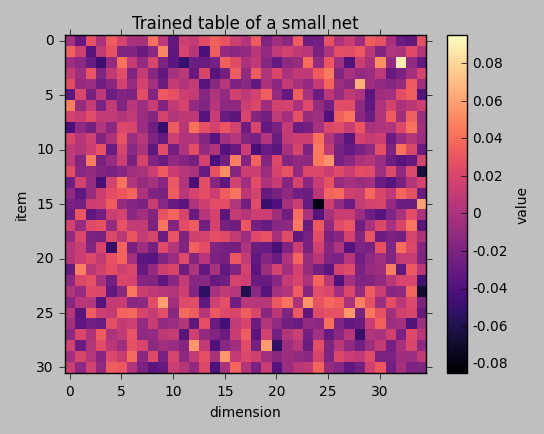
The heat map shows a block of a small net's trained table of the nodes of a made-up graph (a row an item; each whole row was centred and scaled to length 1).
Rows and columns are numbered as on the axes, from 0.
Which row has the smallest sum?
26
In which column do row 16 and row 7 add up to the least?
15
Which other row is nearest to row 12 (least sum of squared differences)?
24
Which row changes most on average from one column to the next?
17
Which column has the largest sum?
5
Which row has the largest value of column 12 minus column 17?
8
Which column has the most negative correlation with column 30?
1
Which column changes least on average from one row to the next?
7
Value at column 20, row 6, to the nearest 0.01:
0.02
